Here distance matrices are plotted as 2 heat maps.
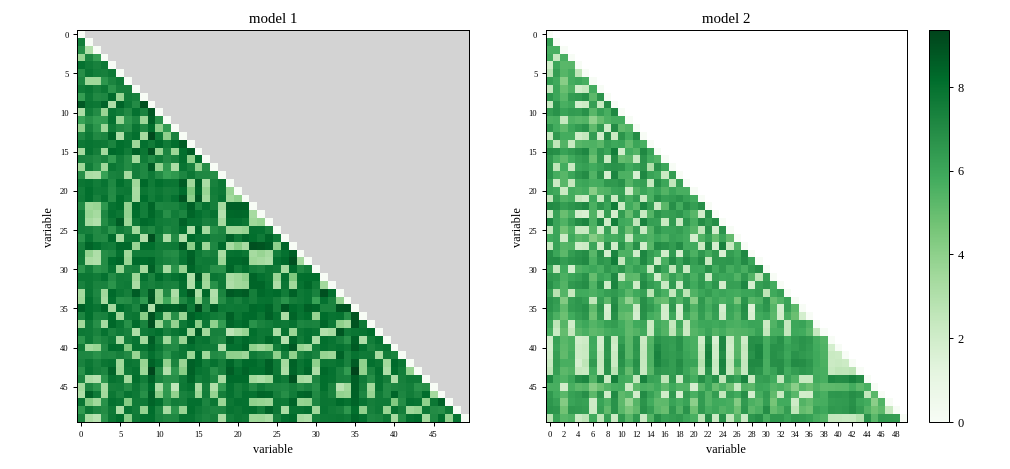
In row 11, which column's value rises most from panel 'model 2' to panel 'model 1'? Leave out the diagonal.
20
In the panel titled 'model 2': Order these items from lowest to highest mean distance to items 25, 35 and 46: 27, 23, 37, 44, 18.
18, 44, 23, 27, 37
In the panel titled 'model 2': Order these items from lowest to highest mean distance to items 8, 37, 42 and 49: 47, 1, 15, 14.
14, 1, 47, 15
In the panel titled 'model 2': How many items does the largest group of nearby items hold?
16
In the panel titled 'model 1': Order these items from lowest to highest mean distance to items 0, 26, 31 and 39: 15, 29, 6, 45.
45, 15, 6, 29
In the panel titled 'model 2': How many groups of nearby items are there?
6
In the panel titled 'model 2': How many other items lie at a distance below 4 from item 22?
4
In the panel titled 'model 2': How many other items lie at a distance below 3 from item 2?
4
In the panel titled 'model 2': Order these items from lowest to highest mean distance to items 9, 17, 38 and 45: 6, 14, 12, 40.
14, 40, 6, 12
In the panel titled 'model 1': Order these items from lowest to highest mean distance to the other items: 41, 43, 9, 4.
41, 43, 4, 9
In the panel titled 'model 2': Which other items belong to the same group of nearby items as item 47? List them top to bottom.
6, 34, 48
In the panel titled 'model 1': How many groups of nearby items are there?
5
